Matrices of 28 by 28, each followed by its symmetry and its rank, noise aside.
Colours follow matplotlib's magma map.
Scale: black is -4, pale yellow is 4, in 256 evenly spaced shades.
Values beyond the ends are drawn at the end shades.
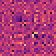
symmetric, rank three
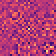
symmetric, rank five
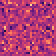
antisymmetric, rank four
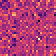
symmetric, rank five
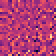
antisymmetric, rank four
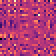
no symmetry, rank three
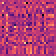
no symmetry, rank three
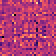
no symmetry, rank four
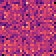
symmetric, rank five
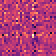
no symmetry, rank four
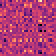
no symmetry, rank three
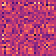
symmetric, rank three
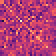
symmetric, rank four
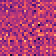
no symmetry, rank four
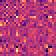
symmetric, rank three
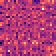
no symmetry, rank four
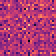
no symmetry, rank five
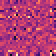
no symmetry, rank four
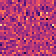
no symmetry, rank five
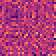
no symmetry, rank five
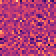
no symmetry, rank four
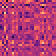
no symmetry, rank three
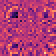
symmetric, rank three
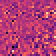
antisymmetric, rank four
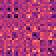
symmetric, rank three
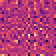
no symmetry, rank five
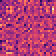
symmetric, rank five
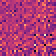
symmetric, rank four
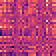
no symmetry, rank three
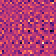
no symmetry, rank three
